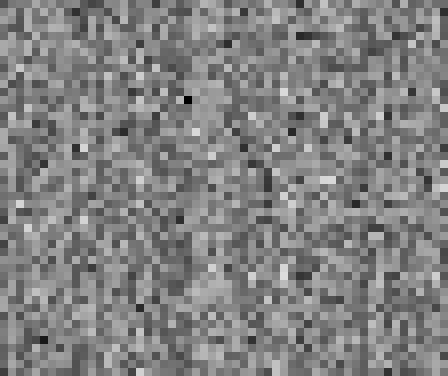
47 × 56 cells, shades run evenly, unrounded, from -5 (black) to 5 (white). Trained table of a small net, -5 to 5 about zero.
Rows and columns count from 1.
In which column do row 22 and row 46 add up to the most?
35
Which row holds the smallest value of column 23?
28
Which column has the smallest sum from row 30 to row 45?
46
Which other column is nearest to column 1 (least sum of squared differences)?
23
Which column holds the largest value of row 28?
11
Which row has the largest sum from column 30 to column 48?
27
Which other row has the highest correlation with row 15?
45
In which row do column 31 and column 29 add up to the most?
9
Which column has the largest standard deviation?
18
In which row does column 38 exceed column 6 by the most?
21
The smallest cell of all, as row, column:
13, 24
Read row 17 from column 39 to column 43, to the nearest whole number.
1 -1 0 -1 0
